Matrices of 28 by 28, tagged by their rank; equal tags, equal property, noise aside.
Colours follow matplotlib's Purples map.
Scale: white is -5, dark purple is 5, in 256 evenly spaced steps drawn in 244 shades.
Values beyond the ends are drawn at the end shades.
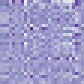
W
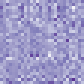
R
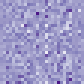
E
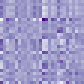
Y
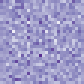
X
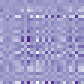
Y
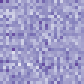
E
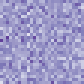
E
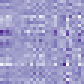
W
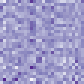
R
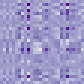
Y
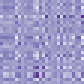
Y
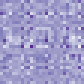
W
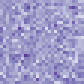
X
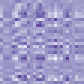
Y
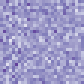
X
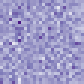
E
